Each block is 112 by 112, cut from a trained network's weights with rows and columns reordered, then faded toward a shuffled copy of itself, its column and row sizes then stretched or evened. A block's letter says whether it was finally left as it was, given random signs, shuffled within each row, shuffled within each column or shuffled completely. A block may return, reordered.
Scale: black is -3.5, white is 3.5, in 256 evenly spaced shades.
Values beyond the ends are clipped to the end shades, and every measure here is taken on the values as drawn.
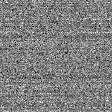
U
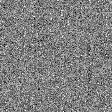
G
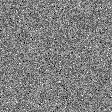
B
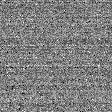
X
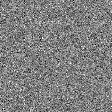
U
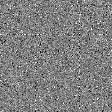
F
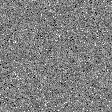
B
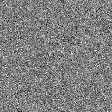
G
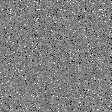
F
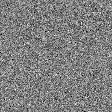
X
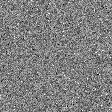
B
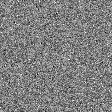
X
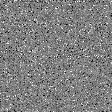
X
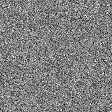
X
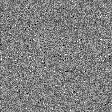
F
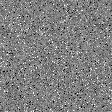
B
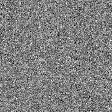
G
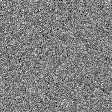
G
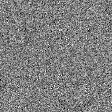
F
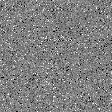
U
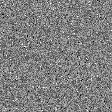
F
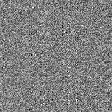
U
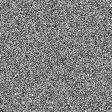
B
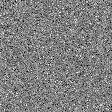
B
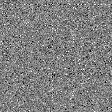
U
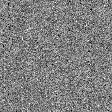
G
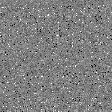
U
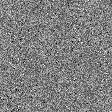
G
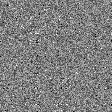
F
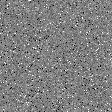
B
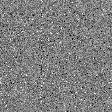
F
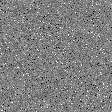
B
